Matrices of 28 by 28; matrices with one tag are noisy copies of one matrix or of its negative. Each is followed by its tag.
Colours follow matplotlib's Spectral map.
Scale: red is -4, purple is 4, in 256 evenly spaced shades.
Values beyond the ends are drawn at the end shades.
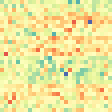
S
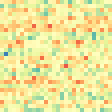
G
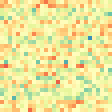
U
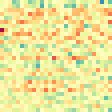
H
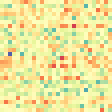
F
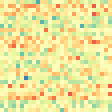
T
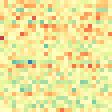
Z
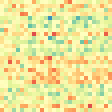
S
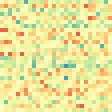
F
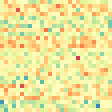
T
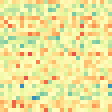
T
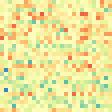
Z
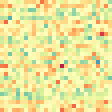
U
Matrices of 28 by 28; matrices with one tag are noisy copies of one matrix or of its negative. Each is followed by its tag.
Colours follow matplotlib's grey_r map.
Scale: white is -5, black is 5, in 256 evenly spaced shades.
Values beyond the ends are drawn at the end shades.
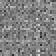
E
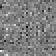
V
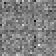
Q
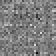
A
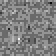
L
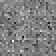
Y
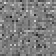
Q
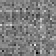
A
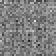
Q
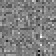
E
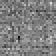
L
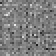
V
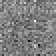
Q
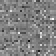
E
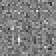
L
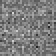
Y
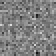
A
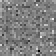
E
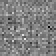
Y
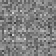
Y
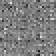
E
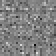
A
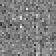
A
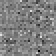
E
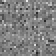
A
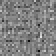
E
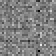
E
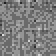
Q
